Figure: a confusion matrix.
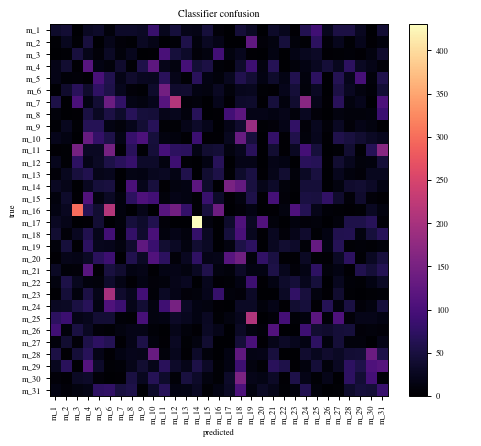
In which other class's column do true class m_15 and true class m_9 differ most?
m_19
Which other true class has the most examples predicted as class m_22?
m_25
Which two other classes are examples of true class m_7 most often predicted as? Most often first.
m_12, m_24
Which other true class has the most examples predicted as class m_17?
m_14
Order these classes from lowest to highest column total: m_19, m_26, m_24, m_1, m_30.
m_26, m_1, m_30, m_24, m_19
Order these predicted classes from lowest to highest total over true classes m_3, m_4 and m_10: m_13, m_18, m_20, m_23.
m_20, m_23, m_13, m_18
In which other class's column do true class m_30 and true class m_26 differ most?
m_18
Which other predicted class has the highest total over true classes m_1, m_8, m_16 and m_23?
m_6
